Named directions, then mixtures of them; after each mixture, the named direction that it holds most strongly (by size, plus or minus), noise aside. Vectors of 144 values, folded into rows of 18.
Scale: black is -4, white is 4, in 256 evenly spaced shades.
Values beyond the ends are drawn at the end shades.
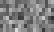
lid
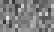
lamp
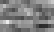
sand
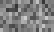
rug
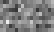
sand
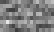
sand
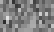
lamp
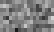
lid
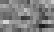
sand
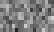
lid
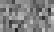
lid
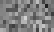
rug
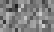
rug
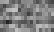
sand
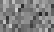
lamp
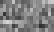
sand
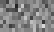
rug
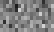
lamp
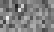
lamp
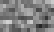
sand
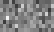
lamp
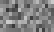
rug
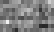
sand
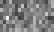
lid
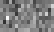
lamp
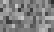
lid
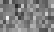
lamp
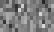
lamp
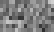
lid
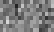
lamp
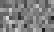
lid
